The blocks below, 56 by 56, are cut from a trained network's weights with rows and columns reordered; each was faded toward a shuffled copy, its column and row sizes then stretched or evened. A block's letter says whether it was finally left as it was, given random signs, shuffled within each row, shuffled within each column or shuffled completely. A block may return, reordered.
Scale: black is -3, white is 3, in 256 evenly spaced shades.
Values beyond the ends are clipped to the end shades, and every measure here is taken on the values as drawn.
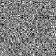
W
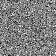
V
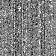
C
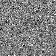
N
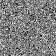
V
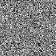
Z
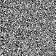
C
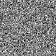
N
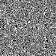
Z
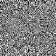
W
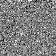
N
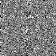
Z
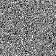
C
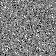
V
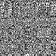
W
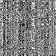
W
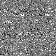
N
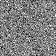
V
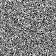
V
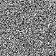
C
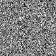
C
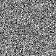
C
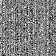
C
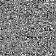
Z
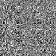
W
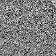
Z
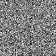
Z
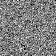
N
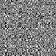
W
